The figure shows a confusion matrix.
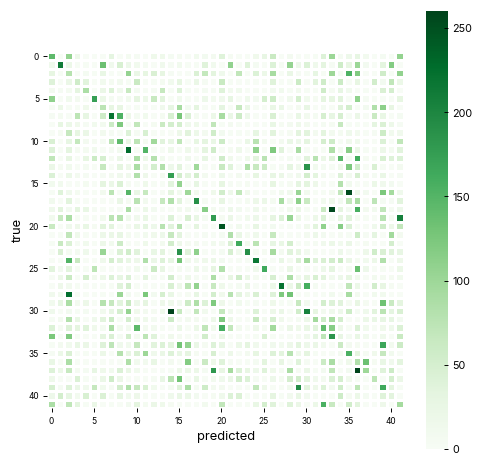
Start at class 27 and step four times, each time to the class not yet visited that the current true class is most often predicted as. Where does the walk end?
8
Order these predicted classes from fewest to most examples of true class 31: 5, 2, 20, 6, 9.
5, 6, 9, 2, 20
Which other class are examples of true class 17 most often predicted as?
29
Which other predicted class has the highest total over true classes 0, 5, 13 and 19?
41
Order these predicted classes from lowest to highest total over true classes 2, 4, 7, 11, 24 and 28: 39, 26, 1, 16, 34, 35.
1, 16, 34, 39, 26, 35
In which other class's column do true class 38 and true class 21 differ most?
15
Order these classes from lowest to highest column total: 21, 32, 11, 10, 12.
12, 21, 11, 10, 32
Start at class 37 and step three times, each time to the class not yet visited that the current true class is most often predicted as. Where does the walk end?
35
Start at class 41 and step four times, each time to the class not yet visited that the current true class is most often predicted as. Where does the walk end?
39
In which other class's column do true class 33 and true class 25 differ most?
36
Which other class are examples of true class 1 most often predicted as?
6
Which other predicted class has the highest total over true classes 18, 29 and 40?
33
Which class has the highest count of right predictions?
20
